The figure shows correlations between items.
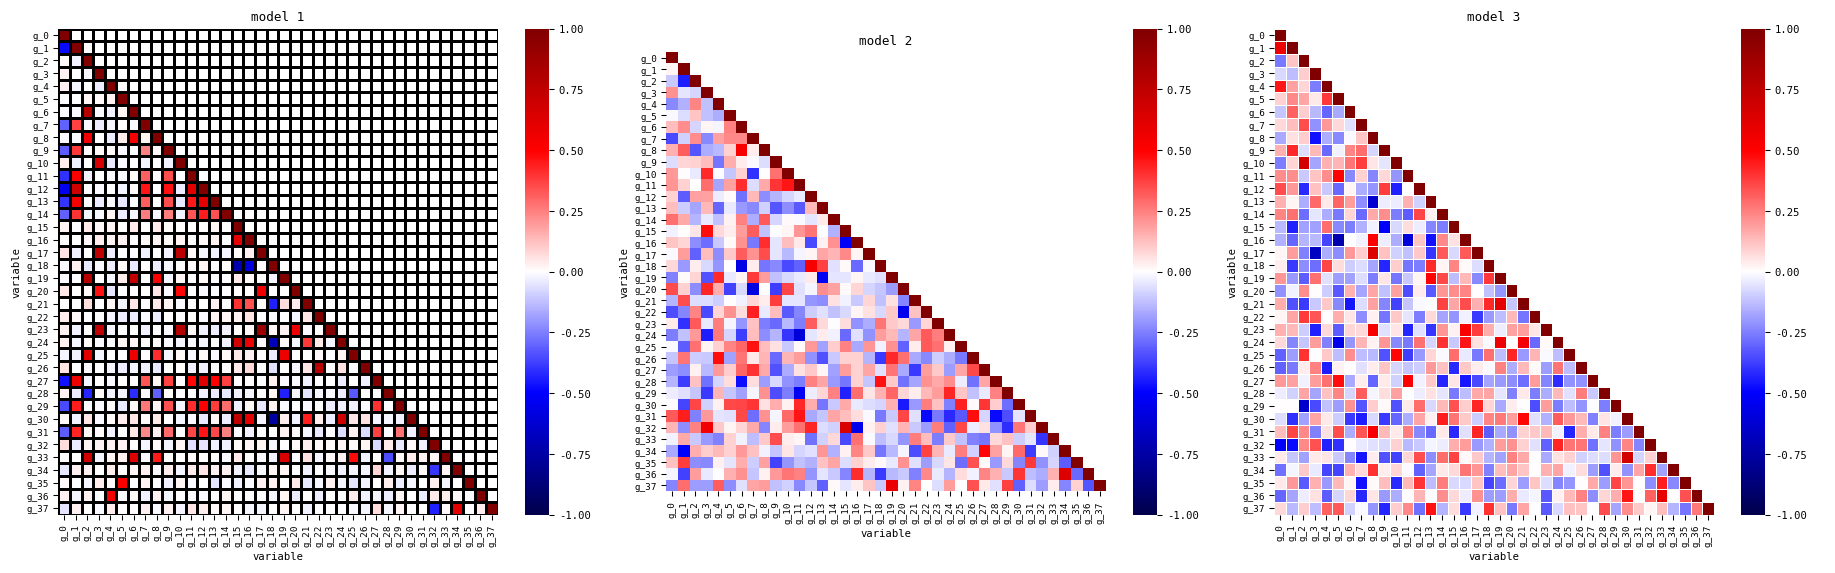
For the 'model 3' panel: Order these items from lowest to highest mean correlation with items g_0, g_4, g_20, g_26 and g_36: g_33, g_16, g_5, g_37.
g_16, g_5, g_37, g_33
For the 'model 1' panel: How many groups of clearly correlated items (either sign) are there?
8
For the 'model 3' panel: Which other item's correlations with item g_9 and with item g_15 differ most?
g_1
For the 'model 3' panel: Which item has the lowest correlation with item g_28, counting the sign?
g_34
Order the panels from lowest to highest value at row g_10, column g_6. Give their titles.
model 1, model 2, model 3
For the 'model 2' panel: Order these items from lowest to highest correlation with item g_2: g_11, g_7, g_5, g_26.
g_26, g_11, g_5, g_7
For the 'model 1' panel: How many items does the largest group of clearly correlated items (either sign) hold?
11
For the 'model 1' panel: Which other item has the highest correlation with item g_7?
g_12
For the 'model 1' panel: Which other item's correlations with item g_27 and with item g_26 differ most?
g_22
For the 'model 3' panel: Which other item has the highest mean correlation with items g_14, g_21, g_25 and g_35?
g_30
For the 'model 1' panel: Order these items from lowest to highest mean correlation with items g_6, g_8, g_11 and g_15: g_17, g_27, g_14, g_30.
g_17, g_14, g_27, g_30
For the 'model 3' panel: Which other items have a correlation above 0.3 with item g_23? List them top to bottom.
g_8, g_16, g_17
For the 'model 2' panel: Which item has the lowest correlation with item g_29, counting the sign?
g_11
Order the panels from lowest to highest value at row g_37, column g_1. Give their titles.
model 3, model 1, model 2
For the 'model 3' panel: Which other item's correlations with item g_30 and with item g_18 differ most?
g_33
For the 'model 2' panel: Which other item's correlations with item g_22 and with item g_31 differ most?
g_20
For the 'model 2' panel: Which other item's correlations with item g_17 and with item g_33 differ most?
g_15
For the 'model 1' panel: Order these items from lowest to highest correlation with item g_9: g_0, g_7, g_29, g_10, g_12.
g_0, g_10, g_7, g_29, g_12
